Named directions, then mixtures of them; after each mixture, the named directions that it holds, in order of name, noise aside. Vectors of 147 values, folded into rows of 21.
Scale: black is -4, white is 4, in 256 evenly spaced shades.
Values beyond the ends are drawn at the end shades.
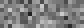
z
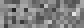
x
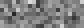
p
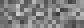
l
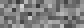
p, x, z.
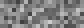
x, z.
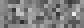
l, x.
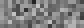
l, p, x.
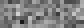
l, x, z.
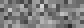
z.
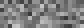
z.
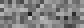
p, z.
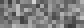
l, p, z.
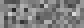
x.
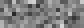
p.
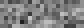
l, x, z.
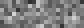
p.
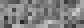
l, x, z.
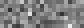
z.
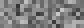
l.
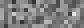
p, x.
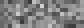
l, z.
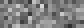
l, z.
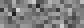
p.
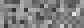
x.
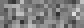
l, x.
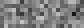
l, x, z.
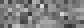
l, z.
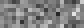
l, x.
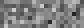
x.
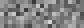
l, p, x.
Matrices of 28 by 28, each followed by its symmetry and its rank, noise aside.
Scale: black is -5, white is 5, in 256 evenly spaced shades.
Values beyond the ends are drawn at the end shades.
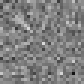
symmetric, rank four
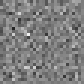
no symmetry, rank six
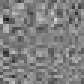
no symmetry, rank four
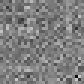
symmetric, rank six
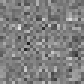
no symmetry, rank six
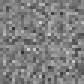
no symmetry, rank eight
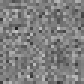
no symmetry, rank eight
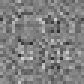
antisymmetric, rank four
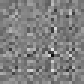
no symmetry, rank four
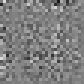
antisymmetric, rank four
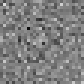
symmetric, rank six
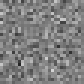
antisymmetric, rank six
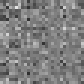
no symmetry, rank four
